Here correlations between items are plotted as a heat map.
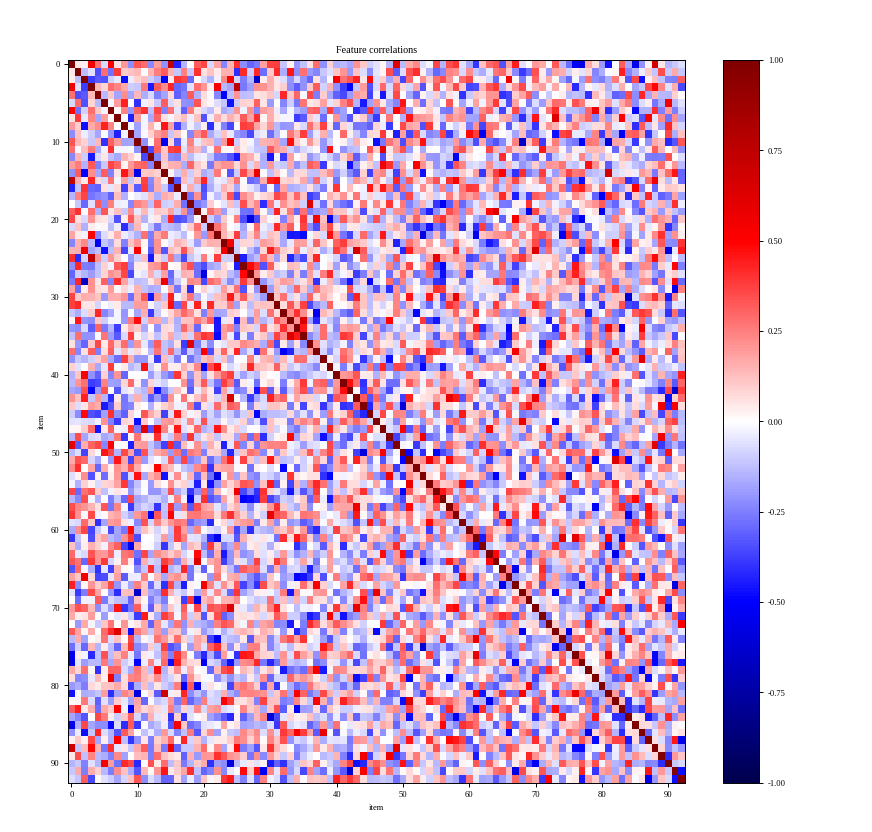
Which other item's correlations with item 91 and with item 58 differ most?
67
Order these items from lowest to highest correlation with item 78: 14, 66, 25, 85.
85, 14, 25, 66
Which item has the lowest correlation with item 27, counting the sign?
20
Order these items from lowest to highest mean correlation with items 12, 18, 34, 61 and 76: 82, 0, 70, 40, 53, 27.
0, 70, 40, 82, 53, 27
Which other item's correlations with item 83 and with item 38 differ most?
86
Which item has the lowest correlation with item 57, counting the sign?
79
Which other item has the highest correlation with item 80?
69
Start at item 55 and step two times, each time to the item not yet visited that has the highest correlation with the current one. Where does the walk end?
3
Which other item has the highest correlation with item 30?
58
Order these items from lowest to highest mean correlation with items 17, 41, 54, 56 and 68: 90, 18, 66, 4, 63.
18, 4, 63, 66, 90
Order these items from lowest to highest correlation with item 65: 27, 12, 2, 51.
2, 51, 27, 12
